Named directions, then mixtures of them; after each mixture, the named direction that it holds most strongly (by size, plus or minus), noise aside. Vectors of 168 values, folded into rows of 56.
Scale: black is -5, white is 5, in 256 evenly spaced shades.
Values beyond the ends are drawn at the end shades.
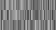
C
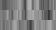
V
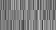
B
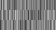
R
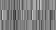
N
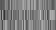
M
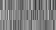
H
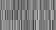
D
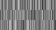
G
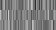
H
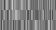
C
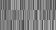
B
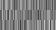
R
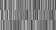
H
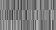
D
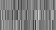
D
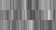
V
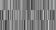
M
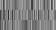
H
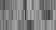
V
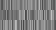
M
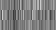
N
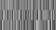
D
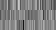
G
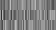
M
